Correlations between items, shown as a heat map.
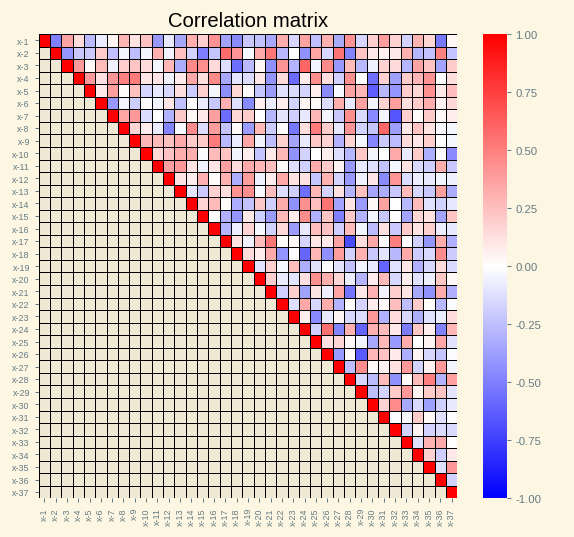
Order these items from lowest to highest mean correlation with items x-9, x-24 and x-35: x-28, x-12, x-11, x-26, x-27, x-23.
x-27, x-23, x-11, x-12, x-26, x-28
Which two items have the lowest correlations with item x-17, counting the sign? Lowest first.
x-28, x-7
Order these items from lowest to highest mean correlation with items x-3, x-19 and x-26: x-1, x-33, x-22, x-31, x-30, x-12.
x-33, x-31, x-30, x-1, x-22, x-12
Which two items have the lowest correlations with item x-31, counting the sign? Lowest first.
x-19, x-12
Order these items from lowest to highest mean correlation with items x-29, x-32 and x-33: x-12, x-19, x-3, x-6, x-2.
x-3, x-19, x-12, x-2, x-6
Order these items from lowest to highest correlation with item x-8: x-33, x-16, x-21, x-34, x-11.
x-21, x-11, x-33, x-34, x-16
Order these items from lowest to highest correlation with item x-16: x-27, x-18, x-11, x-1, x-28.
x-27, x-18, x-11, x-28, x-1
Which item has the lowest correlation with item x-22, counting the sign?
x-18
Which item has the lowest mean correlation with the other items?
x-23
